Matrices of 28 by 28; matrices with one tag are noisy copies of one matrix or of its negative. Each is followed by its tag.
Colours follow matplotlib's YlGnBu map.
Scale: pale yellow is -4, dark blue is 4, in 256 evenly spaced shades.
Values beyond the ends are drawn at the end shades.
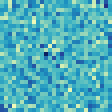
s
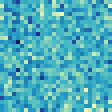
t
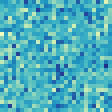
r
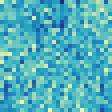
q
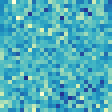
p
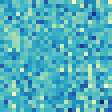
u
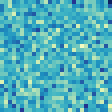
u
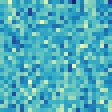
u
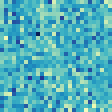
t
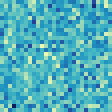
s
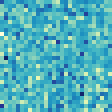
r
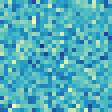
s
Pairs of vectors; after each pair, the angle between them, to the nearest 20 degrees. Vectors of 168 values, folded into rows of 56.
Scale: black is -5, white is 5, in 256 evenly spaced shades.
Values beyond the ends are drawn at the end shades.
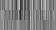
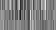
20 degrees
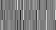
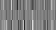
100 degrees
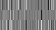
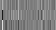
100 degrees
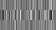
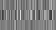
20 degrees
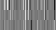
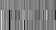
80 degrees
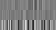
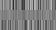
120 degrees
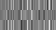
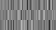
160 degrees
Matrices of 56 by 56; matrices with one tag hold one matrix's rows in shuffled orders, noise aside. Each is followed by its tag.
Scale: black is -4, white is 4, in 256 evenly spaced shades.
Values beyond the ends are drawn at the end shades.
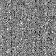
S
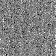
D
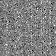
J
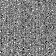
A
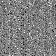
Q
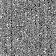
S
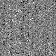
Q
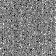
D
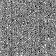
S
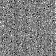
D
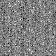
Q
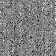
D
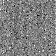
D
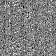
Q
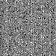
J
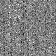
Q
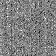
S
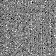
J
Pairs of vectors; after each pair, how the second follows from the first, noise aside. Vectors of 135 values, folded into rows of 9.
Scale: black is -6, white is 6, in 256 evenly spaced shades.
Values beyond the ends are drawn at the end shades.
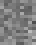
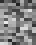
wrapped around, negated, scaled up.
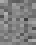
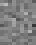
wrapped around, partly zeroed.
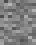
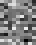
reversed, negated, scaled up.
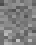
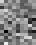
wrapped around, negated, scaled up.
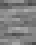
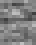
wrapped around.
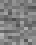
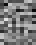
reversed, negated, scaled up.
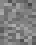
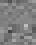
wrapped around, negated, partly zeroed.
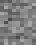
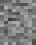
copied.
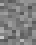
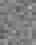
negated, shrunk.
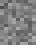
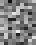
wrapped around, negated, scaled up.
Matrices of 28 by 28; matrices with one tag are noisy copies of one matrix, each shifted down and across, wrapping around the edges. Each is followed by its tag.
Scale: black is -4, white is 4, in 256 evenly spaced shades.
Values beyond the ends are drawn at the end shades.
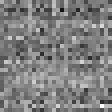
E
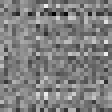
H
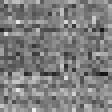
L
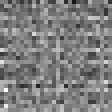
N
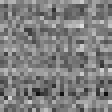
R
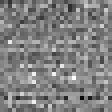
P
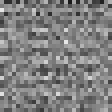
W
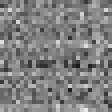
R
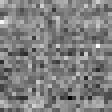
L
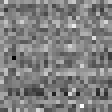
R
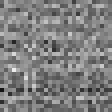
W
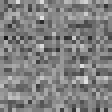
W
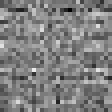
L
